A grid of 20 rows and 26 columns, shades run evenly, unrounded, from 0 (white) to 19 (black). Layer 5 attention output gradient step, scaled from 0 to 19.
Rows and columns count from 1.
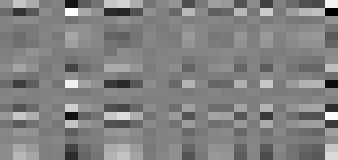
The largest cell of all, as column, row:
26, 2
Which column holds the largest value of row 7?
9
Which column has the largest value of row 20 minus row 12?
6
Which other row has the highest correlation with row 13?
4
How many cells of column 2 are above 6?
17
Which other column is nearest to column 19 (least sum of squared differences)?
24
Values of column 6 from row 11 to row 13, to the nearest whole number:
1 10 9
